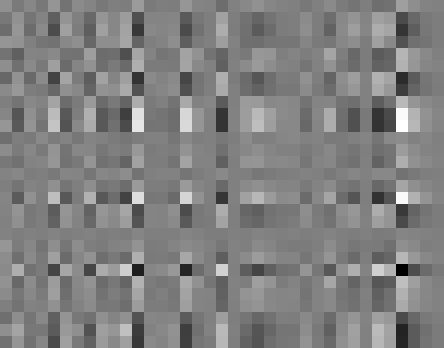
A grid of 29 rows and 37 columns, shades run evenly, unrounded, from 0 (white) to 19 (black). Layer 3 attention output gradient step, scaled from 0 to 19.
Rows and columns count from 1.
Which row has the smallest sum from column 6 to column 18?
11
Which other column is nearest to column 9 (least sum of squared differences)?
6
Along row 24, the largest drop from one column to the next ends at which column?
34
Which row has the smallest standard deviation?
20
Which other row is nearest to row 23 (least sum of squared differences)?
28
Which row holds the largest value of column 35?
23
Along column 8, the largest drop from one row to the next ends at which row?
24
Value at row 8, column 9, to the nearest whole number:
8
